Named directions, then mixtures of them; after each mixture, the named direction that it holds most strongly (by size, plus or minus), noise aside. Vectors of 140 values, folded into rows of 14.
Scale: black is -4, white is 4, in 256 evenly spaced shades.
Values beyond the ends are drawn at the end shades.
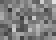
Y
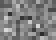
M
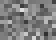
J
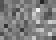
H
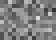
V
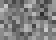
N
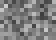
N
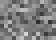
J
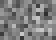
V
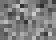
J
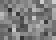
Y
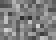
M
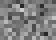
J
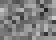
N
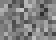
N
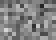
M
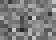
Y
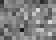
H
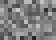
V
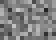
Y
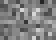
H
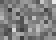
Y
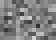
M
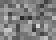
M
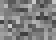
N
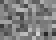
J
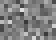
J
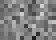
N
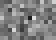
Y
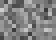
V
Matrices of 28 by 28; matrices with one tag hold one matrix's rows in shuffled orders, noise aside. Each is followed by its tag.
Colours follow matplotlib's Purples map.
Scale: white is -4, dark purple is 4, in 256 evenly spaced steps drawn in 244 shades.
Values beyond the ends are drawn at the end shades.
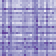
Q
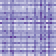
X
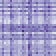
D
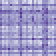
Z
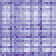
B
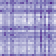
X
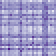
Z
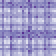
D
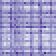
B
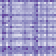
Q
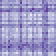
Z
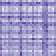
Z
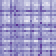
B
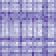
Z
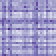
Q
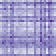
X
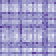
Z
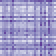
X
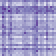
Q
